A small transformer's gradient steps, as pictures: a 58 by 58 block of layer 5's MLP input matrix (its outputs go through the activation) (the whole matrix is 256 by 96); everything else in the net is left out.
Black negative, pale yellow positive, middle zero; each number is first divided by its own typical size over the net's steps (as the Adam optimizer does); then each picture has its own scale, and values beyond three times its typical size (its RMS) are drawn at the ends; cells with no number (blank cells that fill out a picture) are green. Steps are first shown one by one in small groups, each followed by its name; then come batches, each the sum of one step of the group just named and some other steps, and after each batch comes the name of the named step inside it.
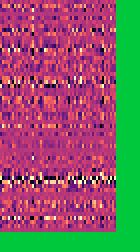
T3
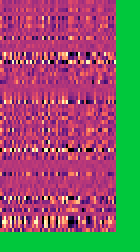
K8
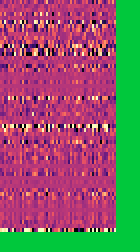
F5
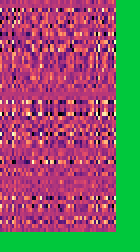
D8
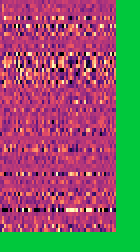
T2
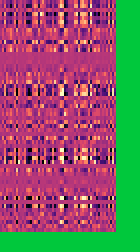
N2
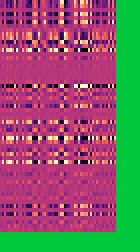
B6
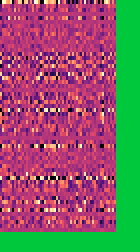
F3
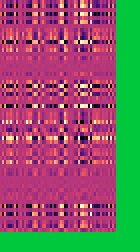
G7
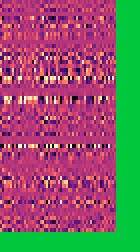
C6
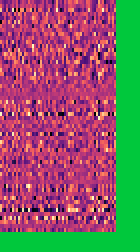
D8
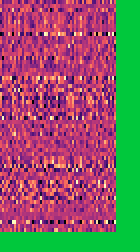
D8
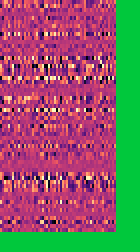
C6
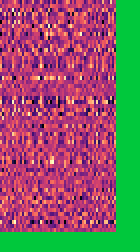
D8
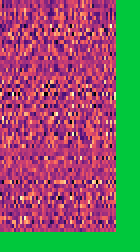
G7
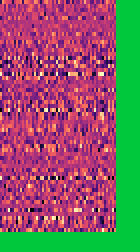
F3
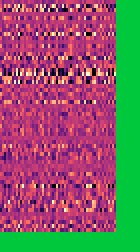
T2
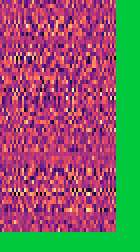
T2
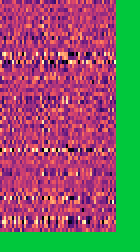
K8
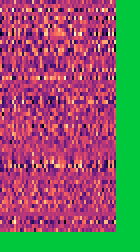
D8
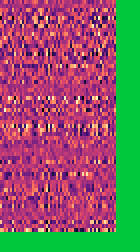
F5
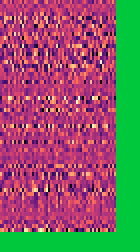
F5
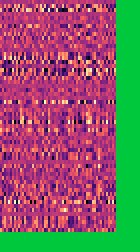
K8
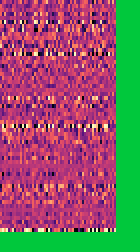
F5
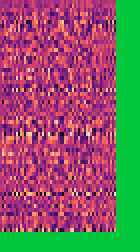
B6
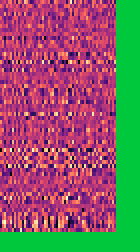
K8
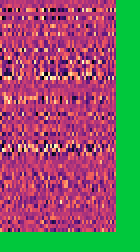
C6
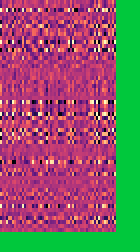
D8
